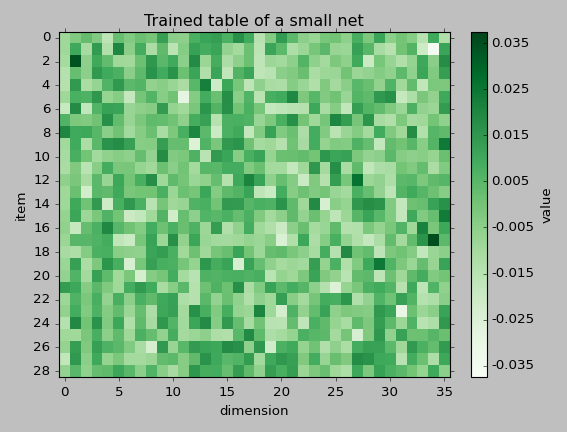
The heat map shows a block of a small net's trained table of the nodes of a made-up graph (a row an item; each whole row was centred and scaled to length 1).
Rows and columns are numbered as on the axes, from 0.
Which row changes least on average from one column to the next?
10
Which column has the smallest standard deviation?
3
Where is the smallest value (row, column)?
1, 34
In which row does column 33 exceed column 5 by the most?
17
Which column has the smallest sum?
0
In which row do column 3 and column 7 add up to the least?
15
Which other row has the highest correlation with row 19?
6
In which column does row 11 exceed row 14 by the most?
4
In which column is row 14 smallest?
24
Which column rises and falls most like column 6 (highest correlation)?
16
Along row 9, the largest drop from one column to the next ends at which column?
12
